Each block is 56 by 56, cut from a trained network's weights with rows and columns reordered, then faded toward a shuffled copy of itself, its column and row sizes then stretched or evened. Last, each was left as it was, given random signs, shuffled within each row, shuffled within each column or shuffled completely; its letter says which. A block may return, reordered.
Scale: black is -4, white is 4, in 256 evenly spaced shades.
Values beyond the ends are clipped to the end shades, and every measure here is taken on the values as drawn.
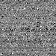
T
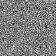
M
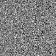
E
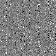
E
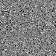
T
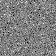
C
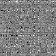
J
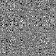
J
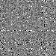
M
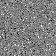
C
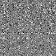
M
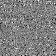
T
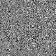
M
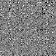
M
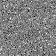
C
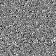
T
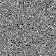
T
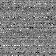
T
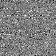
T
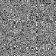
J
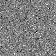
C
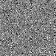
E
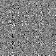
M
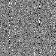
E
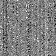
E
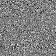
T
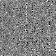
E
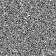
C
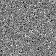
C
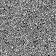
C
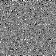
T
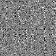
M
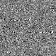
T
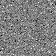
C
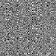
J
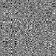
J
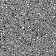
C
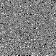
T
